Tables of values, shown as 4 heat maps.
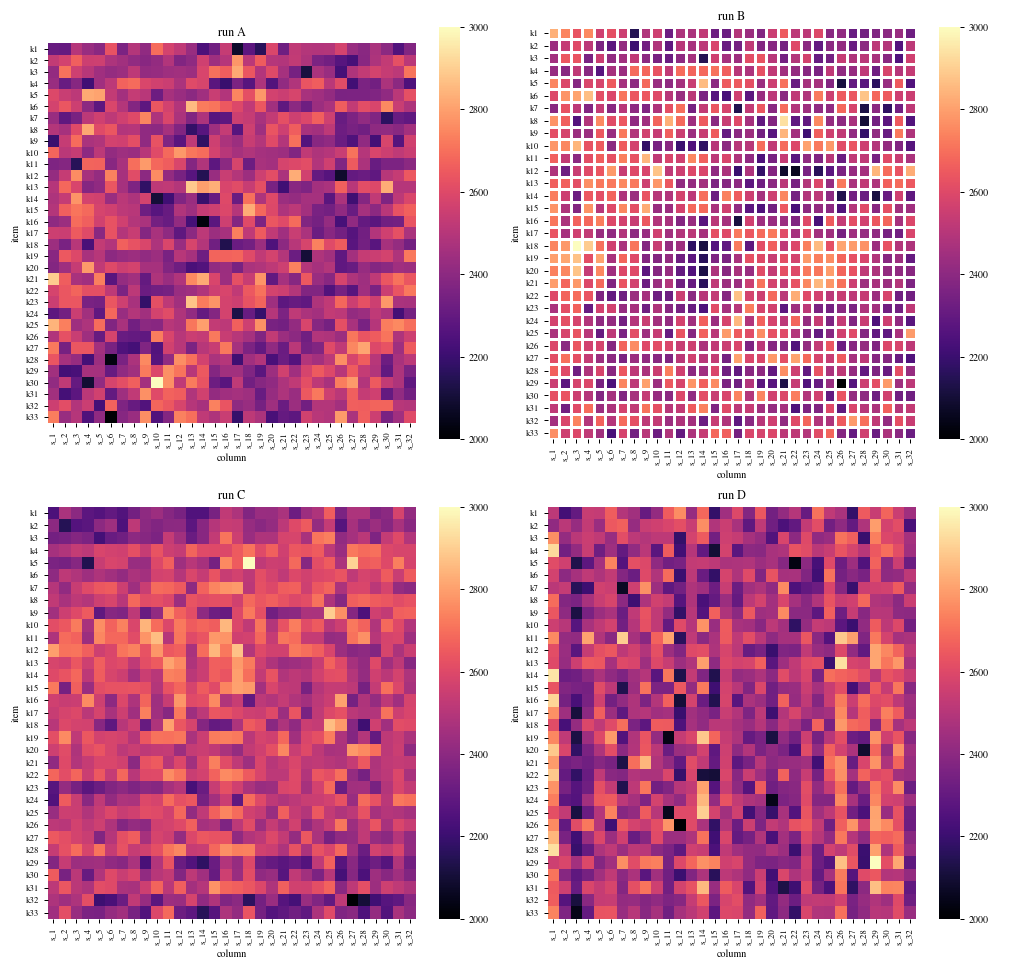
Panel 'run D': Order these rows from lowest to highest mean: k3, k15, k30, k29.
k30, k15, k3, k29
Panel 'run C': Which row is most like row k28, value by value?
k22
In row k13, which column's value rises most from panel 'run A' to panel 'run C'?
s_9
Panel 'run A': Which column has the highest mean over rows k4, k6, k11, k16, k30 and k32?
s_10
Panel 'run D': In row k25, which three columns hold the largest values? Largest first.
s_14, s_29, s_6
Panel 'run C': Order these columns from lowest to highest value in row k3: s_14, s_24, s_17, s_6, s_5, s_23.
s_5, s_6, s_14, s_23, s_17, s_24
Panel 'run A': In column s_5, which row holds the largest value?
k5
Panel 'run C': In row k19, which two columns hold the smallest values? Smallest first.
s_29, s_27
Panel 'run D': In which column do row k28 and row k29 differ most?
s_15
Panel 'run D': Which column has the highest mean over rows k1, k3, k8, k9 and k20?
s_1
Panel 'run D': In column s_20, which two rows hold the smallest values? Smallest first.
k24, k19
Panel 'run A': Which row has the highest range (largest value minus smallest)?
k30
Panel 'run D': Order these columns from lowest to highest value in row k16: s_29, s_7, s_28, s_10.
s_7, s_10, s_29, s_28
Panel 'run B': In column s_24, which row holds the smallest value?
k12
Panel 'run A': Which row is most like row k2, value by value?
k17
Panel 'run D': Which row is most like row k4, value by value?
k14
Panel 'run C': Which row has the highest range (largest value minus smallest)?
k5
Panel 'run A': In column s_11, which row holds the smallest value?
k14
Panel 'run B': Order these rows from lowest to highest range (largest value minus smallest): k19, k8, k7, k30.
k30, k7, k19, k8
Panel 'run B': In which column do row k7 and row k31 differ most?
s_30
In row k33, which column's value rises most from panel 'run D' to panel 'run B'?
s_3
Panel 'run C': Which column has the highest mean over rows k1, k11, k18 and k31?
s_25
